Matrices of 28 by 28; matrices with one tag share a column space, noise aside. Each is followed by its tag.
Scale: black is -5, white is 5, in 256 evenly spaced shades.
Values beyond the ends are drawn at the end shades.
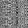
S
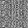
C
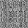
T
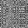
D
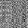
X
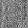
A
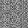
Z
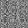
X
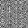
D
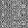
C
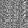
X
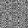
Z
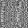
T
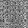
X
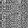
Z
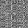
Z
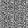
Z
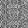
C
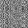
D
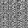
Z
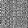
S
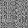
X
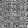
A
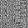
X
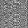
Z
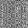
D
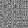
C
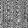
X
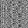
D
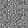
C
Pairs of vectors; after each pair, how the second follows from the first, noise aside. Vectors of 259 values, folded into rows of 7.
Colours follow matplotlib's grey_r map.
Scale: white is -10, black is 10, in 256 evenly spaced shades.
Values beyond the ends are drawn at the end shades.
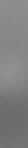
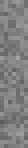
shuffled.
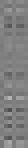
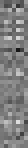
reversed, negated, scaled up.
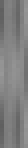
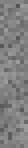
shuffled.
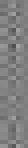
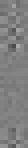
partly zeroed.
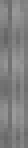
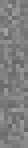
sign-scrambled.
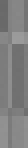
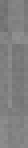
shrunk.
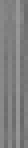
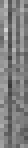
reversed, negated, scaled up.
